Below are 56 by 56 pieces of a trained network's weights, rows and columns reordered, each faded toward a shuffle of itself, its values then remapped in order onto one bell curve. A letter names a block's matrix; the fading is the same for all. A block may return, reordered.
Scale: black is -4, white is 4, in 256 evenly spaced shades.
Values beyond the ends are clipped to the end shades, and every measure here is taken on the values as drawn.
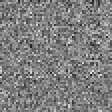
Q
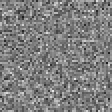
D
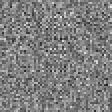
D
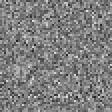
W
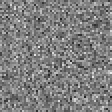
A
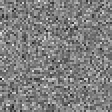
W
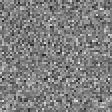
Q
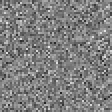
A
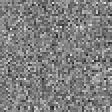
Q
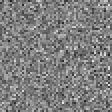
W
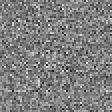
D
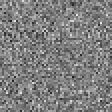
D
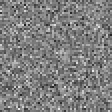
W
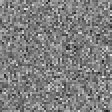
A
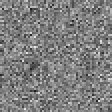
D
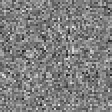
D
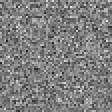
W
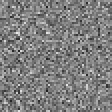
D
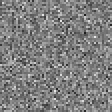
A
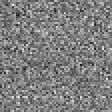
Q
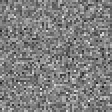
A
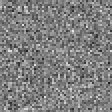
D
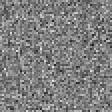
A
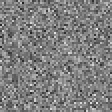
W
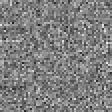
W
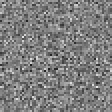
D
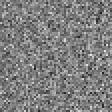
A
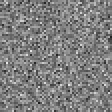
A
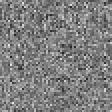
D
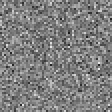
A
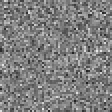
W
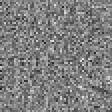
W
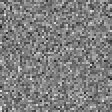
A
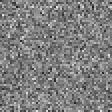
Q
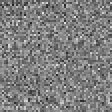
Q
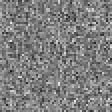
Q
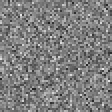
A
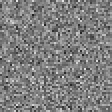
Q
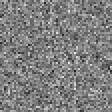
A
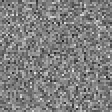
A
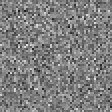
W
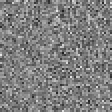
D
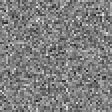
A
